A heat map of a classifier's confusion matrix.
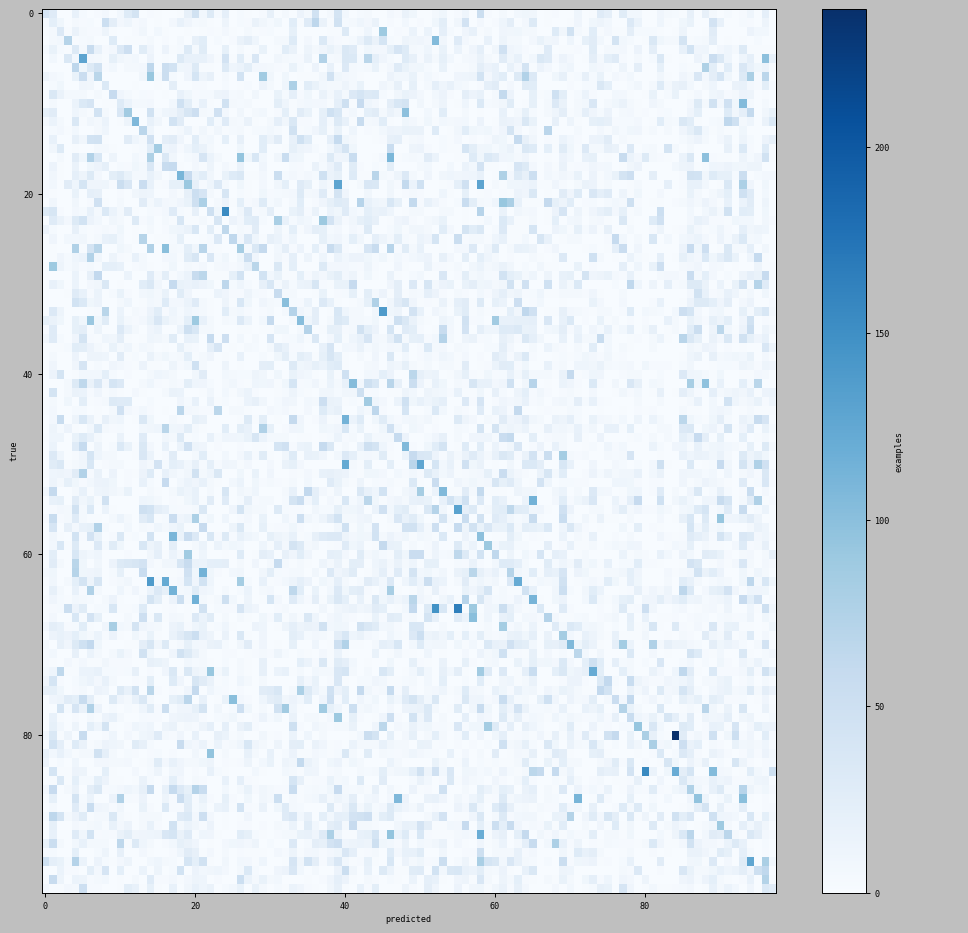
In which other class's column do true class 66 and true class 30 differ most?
55
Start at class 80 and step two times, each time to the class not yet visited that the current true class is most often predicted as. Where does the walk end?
89
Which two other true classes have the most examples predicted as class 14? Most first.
63, 7
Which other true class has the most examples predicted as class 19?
60
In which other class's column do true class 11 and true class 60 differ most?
48
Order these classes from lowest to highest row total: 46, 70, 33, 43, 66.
43, 46, 33, 66, 70
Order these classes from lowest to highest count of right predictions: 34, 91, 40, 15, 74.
74, 40, 91, 15, 34
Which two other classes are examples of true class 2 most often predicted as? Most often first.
45, 70
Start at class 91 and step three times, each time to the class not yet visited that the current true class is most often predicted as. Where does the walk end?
16
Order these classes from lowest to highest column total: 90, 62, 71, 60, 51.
71, 51, 60, 90, 62
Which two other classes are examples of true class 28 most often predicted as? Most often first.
1, 82
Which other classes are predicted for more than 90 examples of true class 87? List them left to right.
47, 71, 93
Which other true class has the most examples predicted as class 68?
92
